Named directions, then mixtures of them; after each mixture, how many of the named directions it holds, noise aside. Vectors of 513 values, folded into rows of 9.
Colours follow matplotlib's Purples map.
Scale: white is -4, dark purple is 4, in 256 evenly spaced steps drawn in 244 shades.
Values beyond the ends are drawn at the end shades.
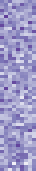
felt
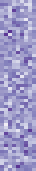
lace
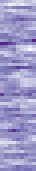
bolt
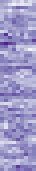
two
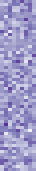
two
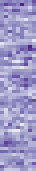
three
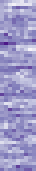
two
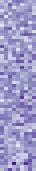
one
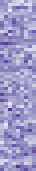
three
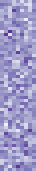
one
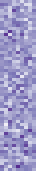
one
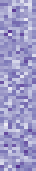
one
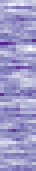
one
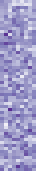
two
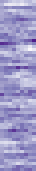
one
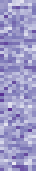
three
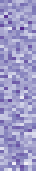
one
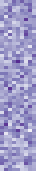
two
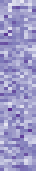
three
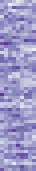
two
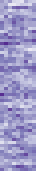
three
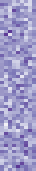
one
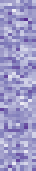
three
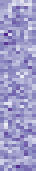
two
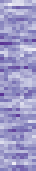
two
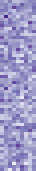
one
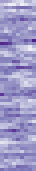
one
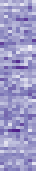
three
